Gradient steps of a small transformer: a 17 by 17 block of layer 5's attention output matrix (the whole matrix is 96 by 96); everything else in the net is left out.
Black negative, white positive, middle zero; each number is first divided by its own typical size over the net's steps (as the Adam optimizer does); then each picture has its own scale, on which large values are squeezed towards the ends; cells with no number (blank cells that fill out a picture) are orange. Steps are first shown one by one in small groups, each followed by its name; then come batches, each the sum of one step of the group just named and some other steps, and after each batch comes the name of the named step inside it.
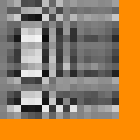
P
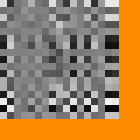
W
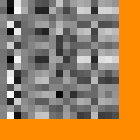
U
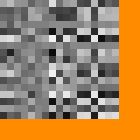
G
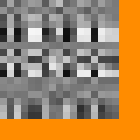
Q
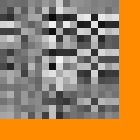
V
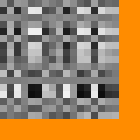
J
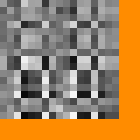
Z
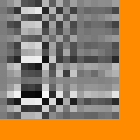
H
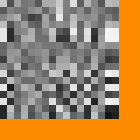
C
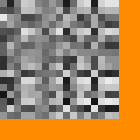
W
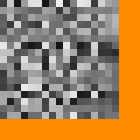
Z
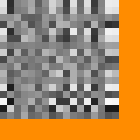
C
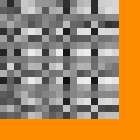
J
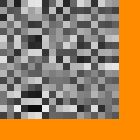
H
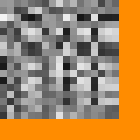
C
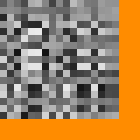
J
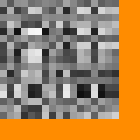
J
